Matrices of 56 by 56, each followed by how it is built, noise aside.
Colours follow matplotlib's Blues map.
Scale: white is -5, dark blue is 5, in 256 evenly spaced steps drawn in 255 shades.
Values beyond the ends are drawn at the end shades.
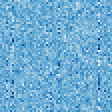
uneven columns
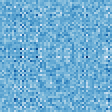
low rank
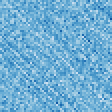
Toeplitz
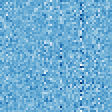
uneven columns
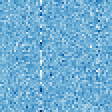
uneven columns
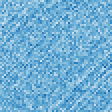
Hankel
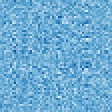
low rank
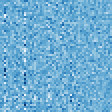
uneven columns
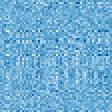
low rank
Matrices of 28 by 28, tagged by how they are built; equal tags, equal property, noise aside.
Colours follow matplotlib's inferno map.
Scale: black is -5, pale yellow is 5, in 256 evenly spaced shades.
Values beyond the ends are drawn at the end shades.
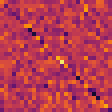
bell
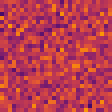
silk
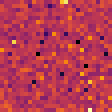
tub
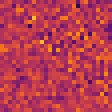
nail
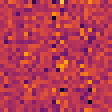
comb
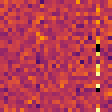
comb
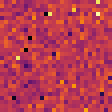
tub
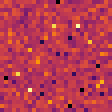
tub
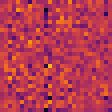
comb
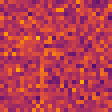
silk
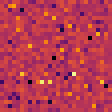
tub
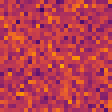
silk
